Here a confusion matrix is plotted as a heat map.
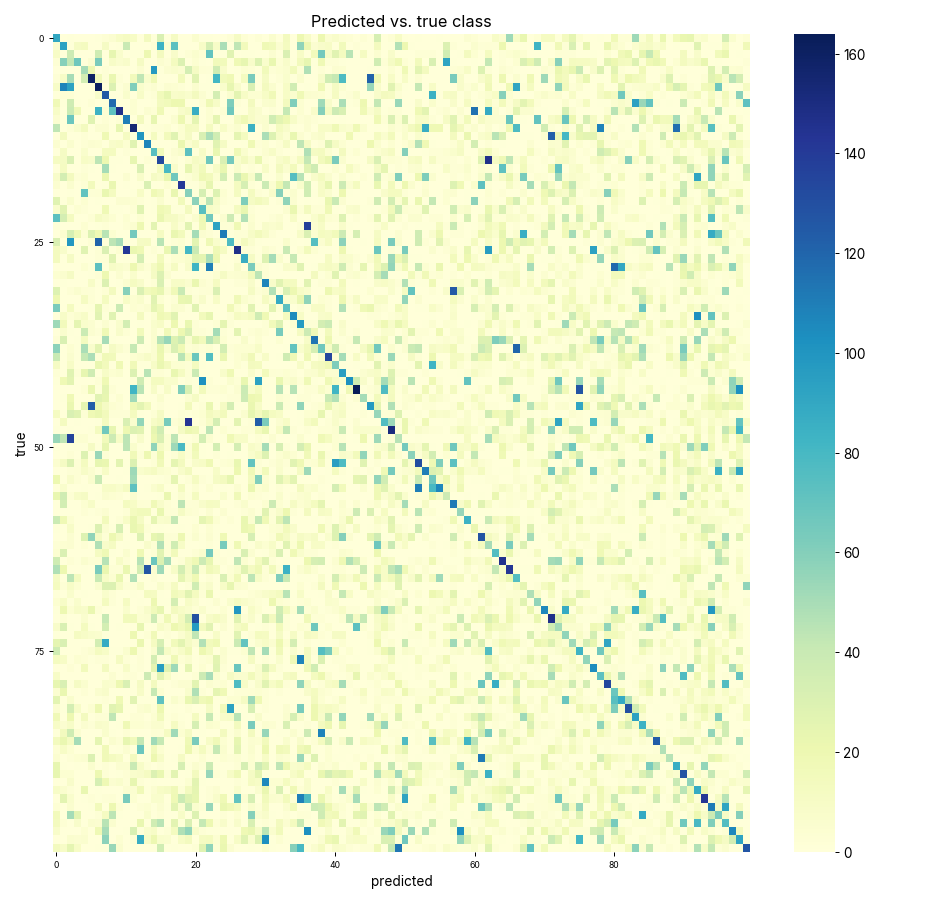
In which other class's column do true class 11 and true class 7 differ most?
89
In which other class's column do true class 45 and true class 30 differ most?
5
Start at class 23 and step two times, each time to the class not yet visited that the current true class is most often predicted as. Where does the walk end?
32
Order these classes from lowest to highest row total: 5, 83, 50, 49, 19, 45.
19, 83, 49, 45, 50, 5
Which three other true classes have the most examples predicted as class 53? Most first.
11, 17, 97
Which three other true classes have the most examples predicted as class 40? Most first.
52, 43, 15
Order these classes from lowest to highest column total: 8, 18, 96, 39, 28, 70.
70, 8, 39, 18, 28, 96
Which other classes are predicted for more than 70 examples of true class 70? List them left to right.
26, 73, 83, 94
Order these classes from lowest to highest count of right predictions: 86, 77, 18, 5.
77, 86, 18, 5
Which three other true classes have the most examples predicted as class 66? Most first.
38, 6, 11
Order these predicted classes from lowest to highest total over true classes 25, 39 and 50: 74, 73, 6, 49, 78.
49, 78, 73, 74, 6
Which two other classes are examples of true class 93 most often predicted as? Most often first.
35, 50
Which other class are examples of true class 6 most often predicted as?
1
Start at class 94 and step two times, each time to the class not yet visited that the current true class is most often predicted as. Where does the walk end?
92
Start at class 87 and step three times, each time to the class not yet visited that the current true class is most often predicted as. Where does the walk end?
20
